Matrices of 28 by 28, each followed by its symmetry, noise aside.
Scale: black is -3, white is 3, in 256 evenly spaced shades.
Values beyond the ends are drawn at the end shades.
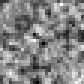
symmetric.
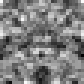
mirrored left to right.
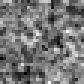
no symmetry.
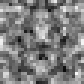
mirrored left to right.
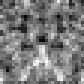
mirrored left to right.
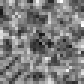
symmetric across the other diagonal.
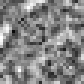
symmetric.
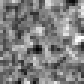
no symmetry.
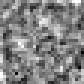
symmetric.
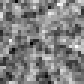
antisymmetric.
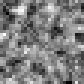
no symmetry.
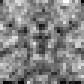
mirrored left to right.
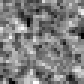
antisymmetric.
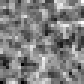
antisymmetric.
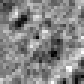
symmetric.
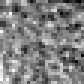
antisymmetric.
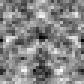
mirrored left to right.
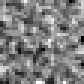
antisymmetric.
